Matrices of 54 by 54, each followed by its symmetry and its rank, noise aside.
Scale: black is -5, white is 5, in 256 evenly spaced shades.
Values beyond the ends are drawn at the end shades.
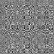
no symmetry, rank four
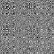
symmetric, rank six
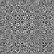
symmetric, rank four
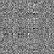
antisymmetric, rank six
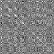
symmetric, rank four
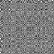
symmetric, rank four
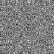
no symmetry, rank six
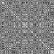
symmetric, rank four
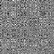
no symmetry, rank six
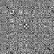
symmetric, rank six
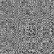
symmetric, rank six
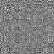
antisymmetric, rank six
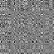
antisymmetric, rank four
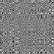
antisymmetric, rank four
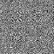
antisymmetric, rank eight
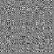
antisymmetric, rank six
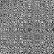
symmetric, rank four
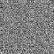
antisymmetric, rank eight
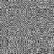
antisymmetric, rank six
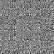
antisymmetric, rank six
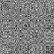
symmetric, rank six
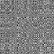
symmetric, rank six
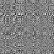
no symmetry, rank four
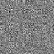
antisymmetric, rank eight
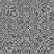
symmetric, rank six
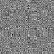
antisymmetric, rank eight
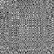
no symmetry, rank six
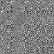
symmetric, rank four
